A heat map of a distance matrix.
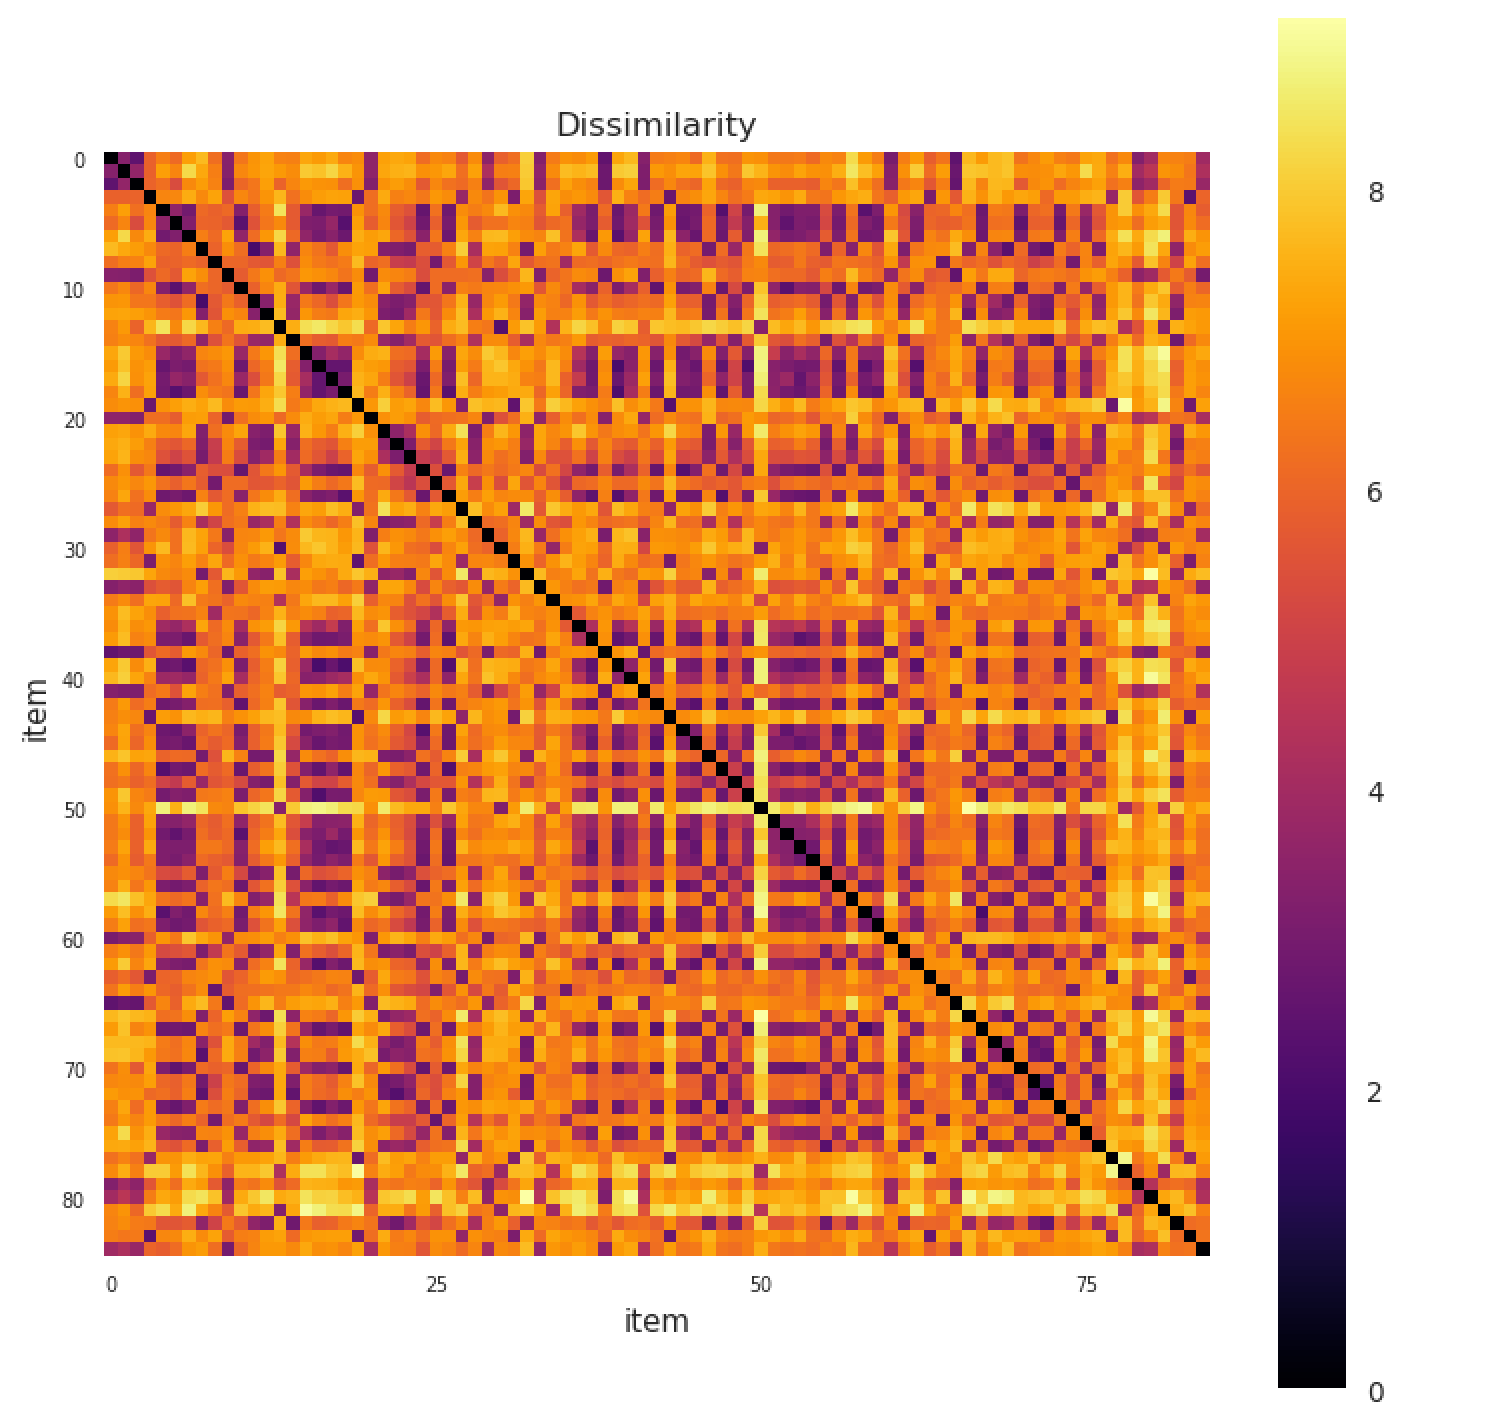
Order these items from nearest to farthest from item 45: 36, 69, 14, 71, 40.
40, 36, 14, 71, 69
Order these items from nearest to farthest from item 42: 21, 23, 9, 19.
23, 9, 19, 21
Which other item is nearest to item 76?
55
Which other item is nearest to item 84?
9
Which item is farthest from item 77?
78
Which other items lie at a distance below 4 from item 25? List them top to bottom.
8, 64, 74
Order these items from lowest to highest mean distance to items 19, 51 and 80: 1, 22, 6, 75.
1, 6, 75, 22
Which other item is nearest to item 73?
47
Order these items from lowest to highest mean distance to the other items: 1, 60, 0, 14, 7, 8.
14, 7, 8, 0, 60, 1
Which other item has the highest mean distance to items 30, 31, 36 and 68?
80
